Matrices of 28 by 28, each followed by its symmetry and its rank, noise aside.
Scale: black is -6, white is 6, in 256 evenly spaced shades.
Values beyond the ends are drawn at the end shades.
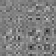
symmetric, rank three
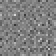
symmetric, rank four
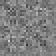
symmetric, rank four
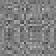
no symmetry, rank three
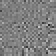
no symmetry, rank five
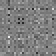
no symmetry, rank four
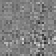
antisymmetric, rank four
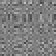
no symmetry, rank three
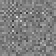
symmetric, rank four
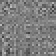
no symmetry, rank four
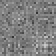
symmetric, rank five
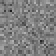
symmetric, rank five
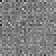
symmetric, rank five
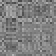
no symmetry, rank three
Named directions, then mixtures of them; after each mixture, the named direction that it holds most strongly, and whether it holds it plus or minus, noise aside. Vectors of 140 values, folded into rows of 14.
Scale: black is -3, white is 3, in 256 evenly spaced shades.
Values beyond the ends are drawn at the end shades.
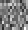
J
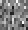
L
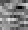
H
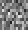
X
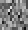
J, minus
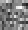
H, minus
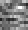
H, minus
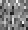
L, plus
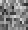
L, plus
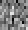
L, minus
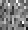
L, plus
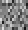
J, minus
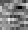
H, plus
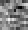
H, plus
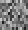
J, minus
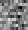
H, plus
